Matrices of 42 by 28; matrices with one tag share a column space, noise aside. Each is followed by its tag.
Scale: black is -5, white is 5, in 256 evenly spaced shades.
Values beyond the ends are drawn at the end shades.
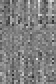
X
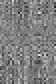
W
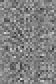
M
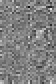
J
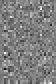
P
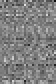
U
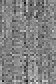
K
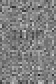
J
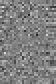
P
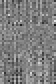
X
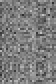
M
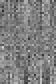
W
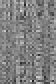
K
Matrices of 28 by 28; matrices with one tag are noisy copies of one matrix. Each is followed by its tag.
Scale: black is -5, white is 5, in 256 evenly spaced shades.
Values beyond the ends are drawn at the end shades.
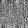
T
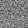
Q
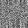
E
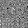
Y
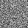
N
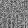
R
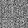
Y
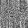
E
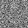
N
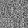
Y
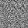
Q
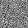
N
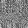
T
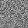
Q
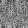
T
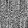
E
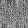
T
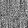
E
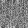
T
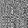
Y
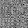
Y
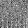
R
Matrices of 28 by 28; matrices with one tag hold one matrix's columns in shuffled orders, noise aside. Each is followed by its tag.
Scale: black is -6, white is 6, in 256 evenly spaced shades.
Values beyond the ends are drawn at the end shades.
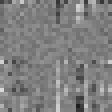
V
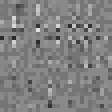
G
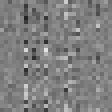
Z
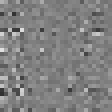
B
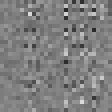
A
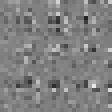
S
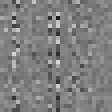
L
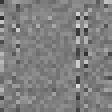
L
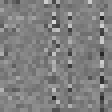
L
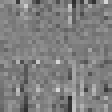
V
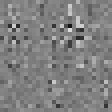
G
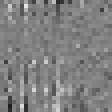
V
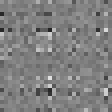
B
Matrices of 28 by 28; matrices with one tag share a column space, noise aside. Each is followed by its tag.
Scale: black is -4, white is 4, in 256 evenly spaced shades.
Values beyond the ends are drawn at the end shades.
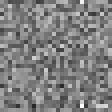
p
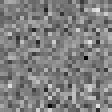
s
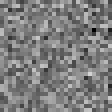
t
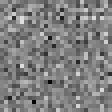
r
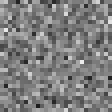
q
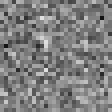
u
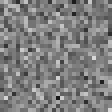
q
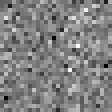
u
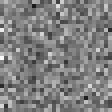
q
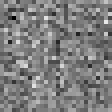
r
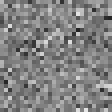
s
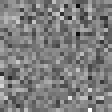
r
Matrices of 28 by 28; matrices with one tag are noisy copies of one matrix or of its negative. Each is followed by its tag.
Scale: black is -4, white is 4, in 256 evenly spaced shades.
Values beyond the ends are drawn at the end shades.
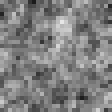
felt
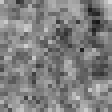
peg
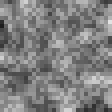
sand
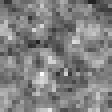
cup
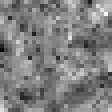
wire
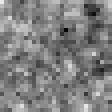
peg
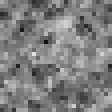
felt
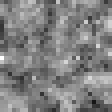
sand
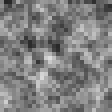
cup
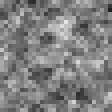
felt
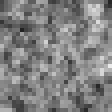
peg
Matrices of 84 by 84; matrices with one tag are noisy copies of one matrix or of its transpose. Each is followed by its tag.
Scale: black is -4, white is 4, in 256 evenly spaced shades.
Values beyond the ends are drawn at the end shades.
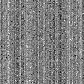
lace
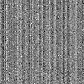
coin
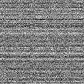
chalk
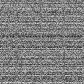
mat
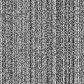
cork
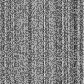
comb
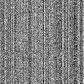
comb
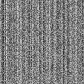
coin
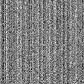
coin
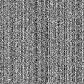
mat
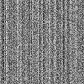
coin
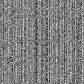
mat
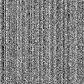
coin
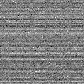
chalk
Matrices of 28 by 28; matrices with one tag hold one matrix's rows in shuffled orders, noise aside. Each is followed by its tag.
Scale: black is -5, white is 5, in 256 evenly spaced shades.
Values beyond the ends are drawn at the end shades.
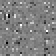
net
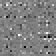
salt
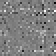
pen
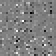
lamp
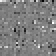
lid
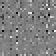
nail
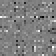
lid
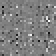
nail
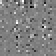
lamp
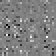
net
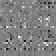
salt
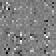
net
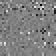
pen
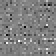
salt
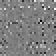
pen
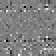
salt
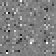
net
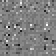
net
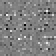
salt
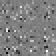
net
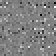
pen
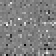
salt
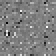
net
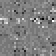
lid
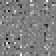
net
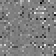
pen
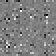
net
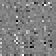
lamp
